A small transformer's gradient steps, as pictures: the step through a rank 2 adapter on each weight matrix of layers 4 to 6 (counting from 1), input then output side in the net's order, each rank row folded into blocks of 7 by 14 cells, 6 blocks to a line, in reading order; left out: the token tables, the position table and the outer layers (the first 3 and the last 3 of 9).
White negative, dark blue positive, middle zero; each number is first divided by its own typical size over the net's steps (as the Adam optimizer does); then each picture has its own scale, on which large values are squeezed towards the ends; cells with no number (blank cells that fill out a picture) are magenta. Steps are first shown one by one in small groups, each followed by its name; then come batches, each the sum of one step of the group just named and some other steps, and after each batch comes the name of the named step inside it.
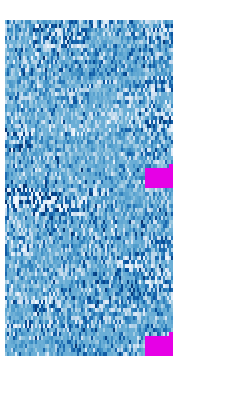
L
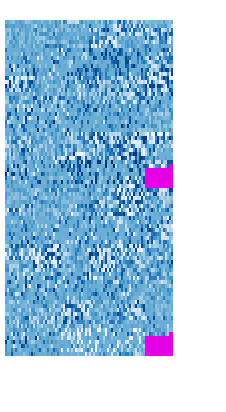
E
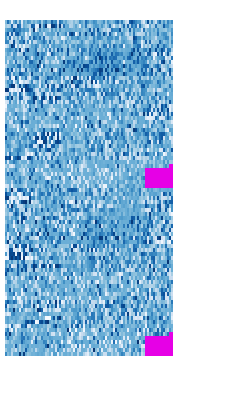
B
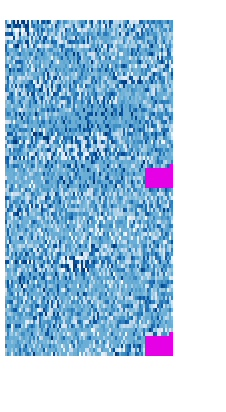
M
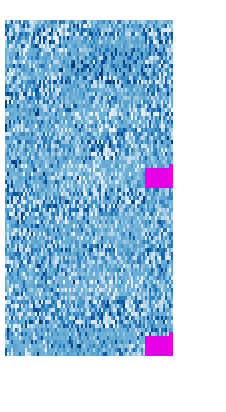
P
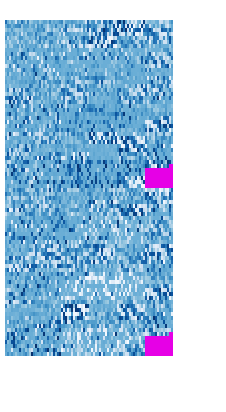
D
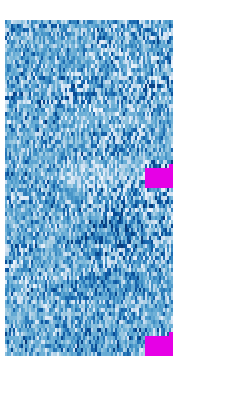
B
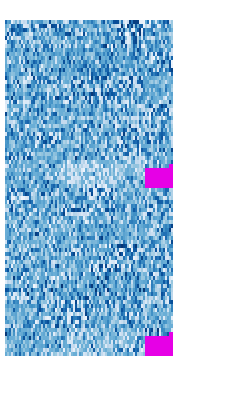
B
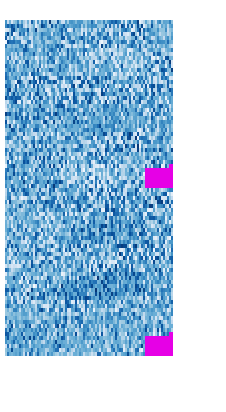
E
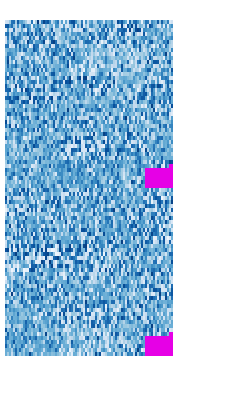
E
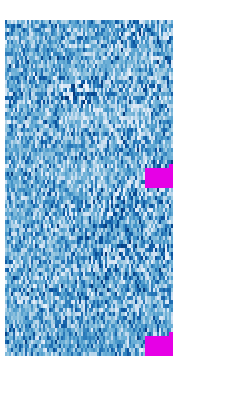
D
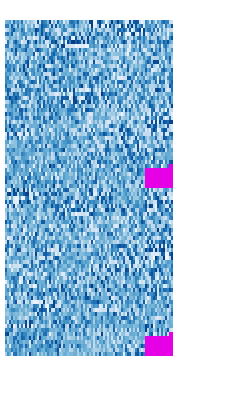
L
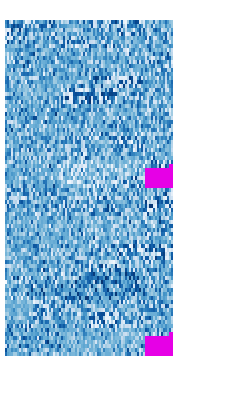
L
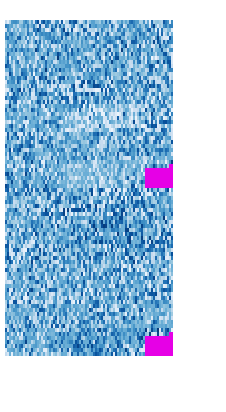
L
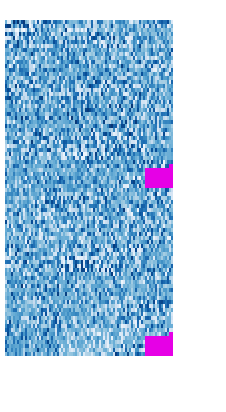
M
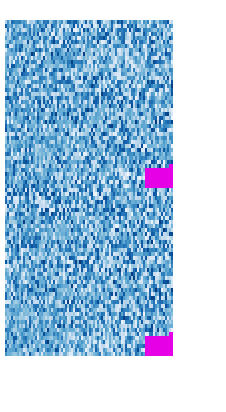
L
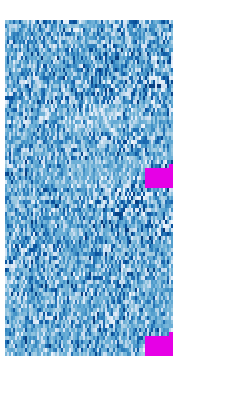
B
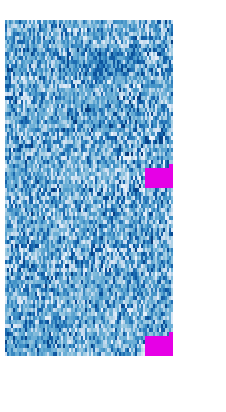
B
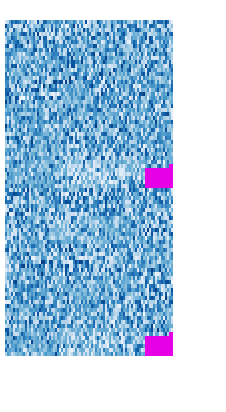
P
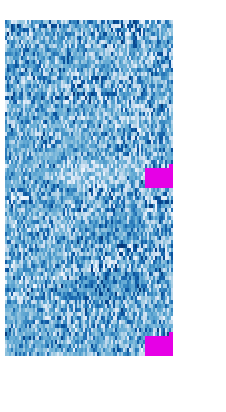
B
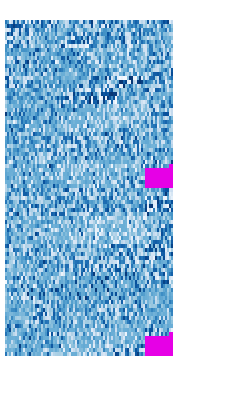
M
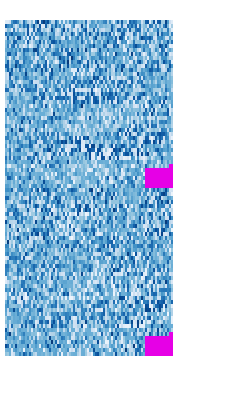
B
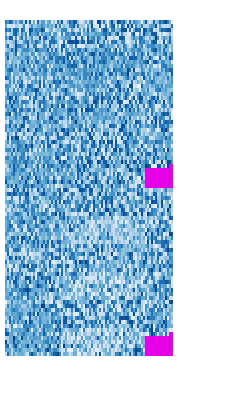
D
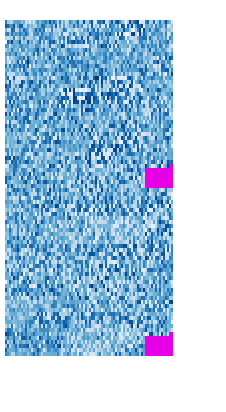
P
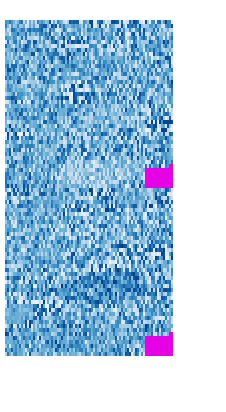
L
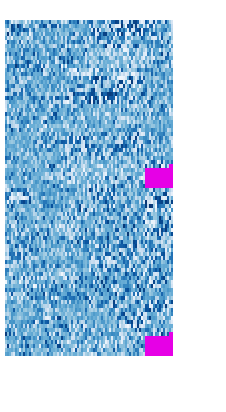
B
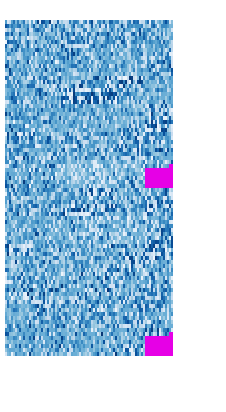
M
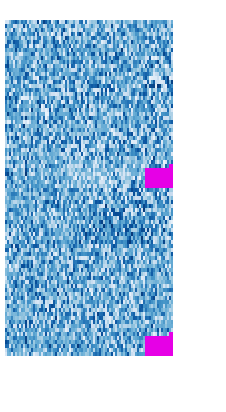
E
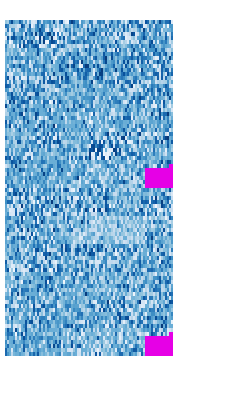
P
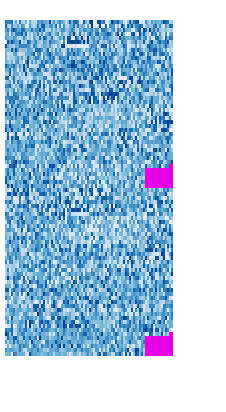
P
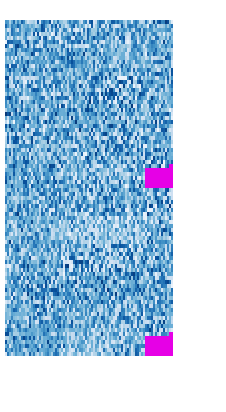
M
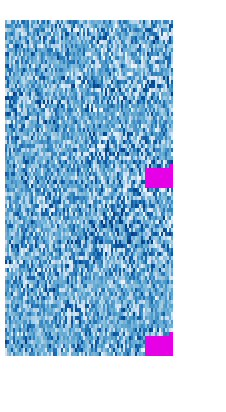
M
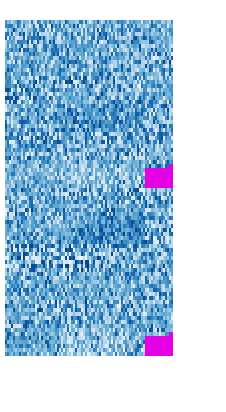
B
